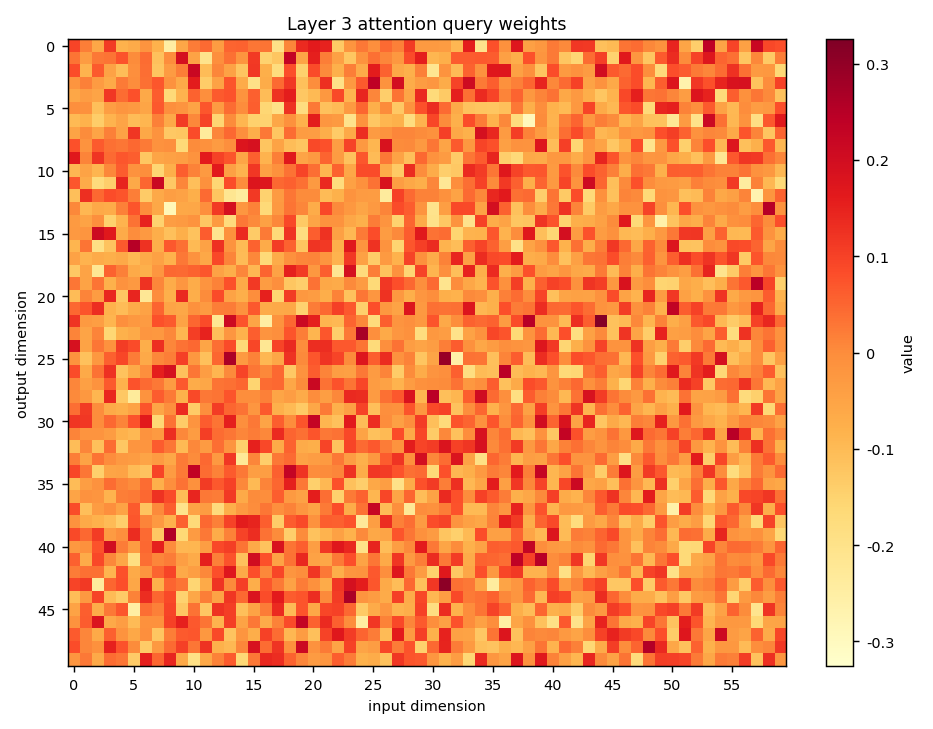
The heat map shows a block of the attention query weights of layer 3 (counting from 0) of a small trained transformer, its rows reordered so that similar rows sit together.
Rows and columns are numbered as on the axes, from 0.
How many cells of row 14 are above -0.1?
45
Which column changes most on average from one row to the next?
32
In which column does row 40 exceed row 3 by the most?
22
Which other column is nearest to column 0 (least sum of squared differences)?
47
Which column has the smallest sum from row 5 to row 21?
8
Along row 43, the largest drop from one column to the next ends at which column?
2
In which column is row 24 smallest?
16
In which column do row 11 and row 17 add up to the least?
56
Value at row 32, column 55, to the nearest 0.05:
-0.1
